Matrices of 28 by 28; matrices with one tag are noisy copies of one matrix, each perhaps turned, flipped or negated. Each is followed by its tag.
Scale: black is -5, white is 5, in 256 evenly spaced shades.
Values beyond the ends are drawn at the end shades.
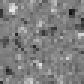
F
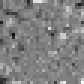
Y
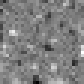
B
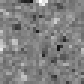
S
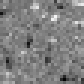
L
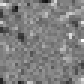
Y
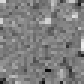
Y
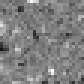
B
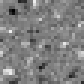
F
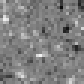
L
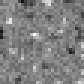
B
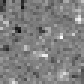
L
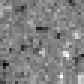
L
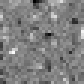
B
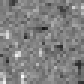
L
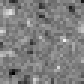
F
